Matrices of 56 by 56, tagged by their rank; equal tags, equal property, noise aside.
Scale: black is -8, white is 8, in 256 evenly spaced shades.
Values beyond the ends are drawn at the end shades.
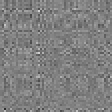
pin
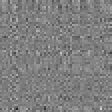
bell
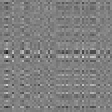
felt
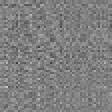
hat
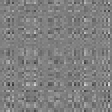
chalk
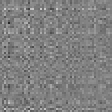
pin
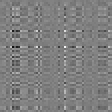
felt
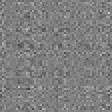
hat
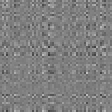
chalk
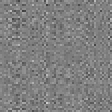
bell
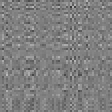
pin
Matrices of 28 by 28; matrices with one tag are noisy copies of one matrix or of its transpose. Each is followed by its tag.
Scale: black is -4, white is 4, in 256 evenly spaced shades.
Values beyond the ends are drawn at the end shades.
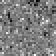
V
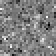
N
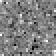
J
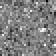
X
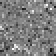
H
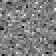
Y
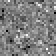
N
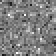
Y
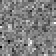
X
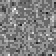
Y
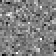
Y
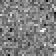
X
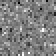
X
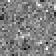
N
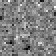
N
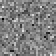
J
